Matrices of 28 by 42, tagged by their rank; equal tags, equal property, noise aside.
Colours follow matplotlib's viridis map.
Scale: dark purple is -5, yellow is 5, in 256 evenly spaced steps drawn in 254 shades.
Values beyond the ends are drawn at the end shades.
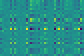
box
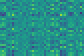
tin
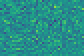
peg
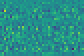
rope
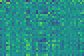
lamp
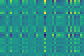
box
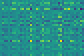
lamp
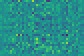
rope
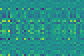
tin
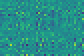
rope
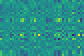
lamp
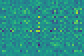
lamp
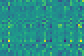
tin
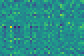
lamp
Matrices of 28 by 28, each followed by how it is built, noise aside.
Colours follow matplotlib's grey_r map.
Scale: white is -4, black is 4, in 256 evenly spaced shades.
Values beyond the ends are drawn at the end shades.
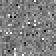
sparse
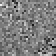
block diagonal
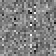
uneven columns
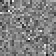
block diagonal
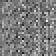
repeating rows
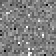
sparse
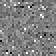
sparse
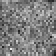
smooth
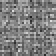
blocks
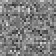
blocks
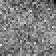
smooth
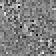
block diagonal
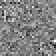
block diagonal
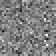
uneven columns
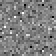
sparse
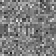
blocks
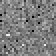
sparse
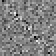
banded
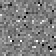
sparse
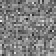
blocks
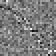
banded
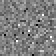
sparse
